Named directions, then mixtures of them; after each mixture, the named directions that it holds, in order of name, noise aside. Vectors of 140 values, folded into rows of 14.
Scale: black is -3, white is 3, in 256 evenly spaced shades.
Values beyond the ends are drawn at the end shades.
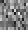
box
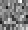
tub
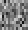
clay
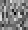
box, clay.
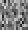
clay.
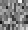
tub.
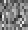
clay.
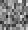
box, tub.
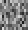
clay.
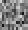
clay, tub.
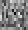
box, clay.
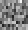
clay, tub.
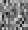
clay.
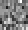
tub.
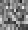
box, tub.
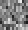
tub.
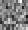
tub.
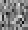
clay.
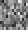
box, tub.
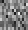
box.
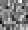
tub.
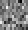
tub.
